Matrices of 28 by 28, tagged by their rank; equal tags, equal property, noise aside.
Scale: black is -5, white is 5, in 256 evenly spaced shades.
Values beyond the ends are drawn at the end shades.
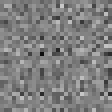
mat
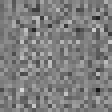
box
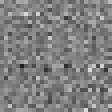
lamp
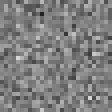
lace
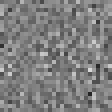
lace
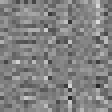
mat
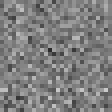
lamp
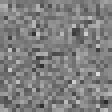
lace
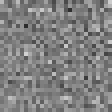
box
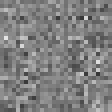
mat
